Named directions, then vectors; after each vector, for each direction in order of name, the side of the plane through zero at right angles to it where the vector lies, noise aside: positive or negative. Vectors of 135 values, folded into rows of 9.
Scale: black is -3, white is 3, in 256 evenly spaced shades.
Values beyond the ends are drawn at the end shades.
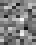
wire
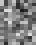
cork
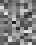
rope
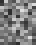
negative, positive, positive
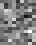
positive, positive, negative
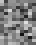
positive, negative, negative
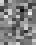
positive, negative, negative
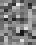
negative, negative, negative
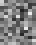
positive, negative, negative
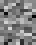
positive, negative, positive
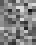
negative, positive, positive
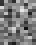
negative, positive, positive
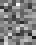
negative, negative, negative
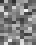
negative, positive, negative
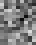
positive, positive, negative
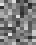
positive, negative, negative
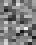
negative, negative, negative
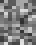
negative, positive, negative
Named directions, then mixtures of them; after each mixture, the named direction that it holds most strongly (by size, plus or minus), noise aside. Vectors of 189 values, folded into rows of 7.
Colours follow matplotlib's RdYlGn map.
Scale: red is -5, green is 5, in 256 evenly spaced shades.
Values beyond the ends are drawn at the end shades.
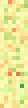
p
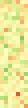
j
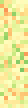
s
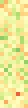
j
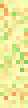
s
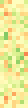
s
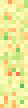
p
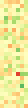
p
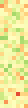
j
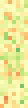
p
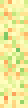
s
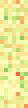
j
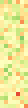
j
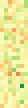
p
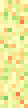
j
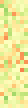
s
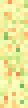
p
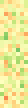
s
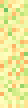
s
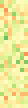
s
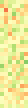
s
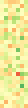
p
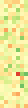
p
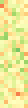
s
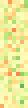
p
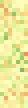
s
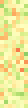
s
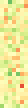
p
